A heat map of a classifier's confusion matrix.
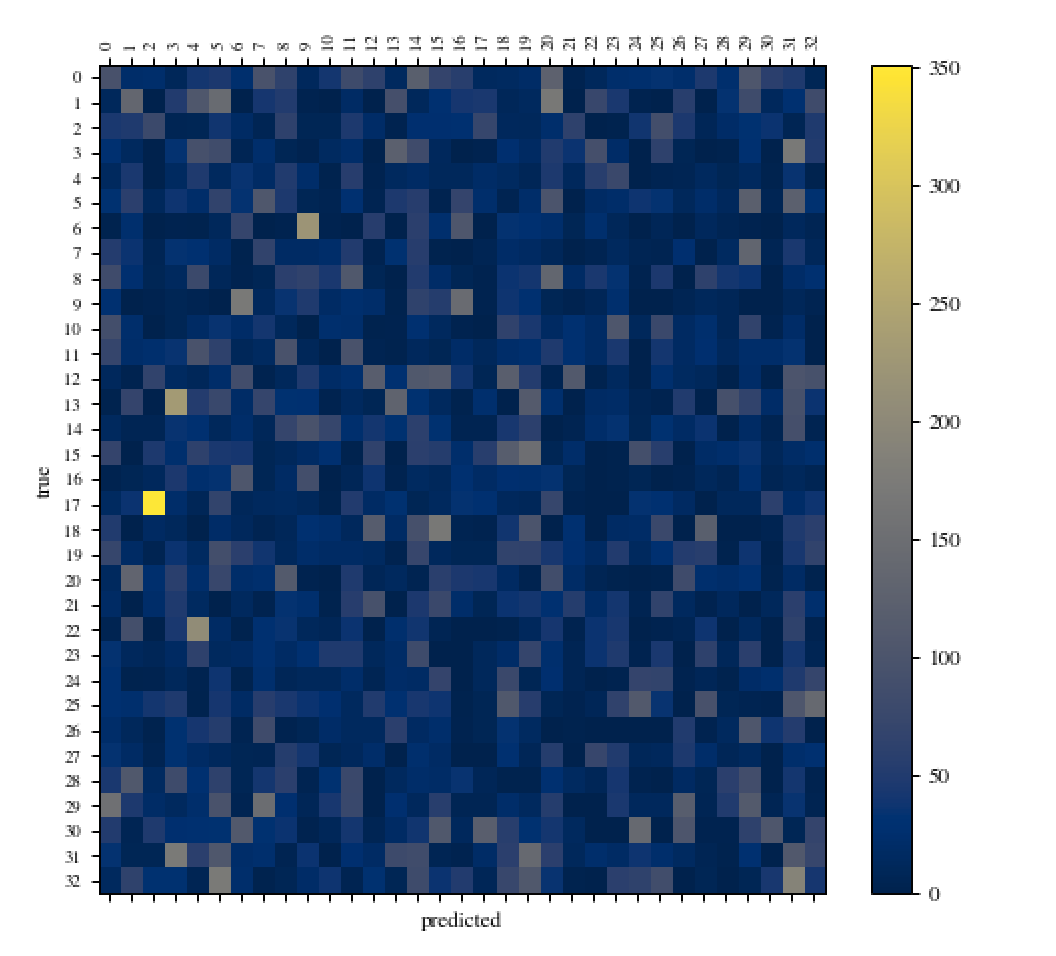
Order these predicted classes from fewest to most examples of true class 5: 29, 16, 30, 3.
30, 3, 16, 29
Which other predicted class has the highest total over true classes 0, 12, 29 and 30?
15
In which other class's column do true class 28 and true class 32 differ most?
31
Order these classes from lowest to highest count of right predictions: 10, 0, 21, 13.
10, 21, 0, 13
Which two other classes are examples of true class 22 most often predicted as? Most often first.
4, 1
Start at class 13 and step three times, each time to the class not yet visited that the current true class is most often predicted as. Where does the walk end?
19
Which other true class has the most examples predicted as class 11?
8
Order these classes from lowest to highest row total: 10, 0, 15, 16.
16, 10, 15, 0
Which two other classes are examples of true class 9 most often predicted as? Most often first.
6, 16
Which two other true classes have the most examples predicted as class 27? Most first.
18, 25
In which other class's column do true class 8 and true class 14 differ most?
20
